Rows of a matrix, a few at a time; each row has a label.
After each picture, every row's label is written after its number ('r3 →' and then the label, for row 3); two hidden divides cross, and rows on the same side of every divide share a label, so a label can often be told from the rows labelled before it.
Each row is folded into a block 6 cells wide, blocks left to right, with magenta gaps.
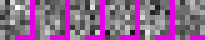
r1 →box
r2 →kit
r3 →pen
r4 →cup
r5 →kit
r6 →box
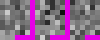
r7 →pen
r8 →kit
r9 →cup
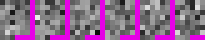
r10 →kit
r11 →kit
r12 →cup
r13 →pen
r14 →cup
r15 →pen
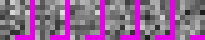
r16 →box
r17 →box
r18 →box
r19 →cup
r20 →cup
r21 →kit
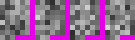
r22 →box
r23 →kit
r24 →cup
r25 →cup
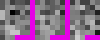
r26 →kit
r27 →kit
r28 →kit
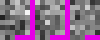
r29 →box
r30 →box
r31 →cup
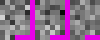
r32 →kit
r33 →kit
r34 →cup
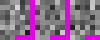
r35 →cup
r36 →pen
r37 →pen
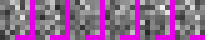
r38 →cup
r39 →cup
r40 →box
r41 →box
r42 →box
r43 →cup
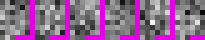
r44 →kit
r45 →cup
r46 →box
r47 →kit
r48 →box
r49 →kit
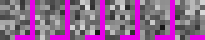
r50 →cup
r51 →kit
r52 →cup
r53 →cup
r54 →box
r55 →box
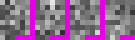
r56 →box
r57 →cup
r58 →pen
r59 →kit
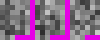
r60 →box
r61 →box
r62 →pen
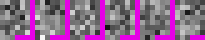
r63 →pen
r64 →kit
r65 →cup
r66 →pen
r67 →box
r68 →kit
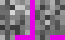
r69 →box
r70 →box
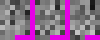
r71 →kit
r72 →cup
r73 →cup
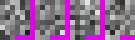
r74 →cup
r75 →pen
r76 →box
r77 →pen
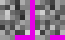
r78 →pen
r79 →pen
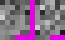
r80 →kit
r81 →cup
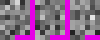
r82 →cup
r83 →pen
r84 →cup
